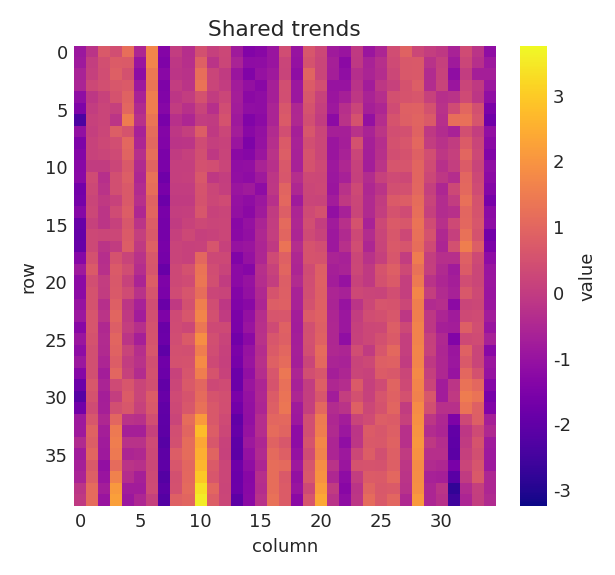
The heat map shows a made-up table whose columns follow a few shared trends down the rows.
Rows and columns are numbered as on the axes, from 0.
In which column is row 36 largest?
10
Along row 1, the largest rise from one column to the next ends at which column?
6
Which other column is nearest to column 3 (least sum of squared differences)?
20
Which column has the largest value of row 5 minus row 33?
31
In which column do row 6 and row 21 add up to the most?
28
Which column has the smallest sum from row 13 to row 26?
7
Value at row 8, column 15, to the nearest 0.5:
-1
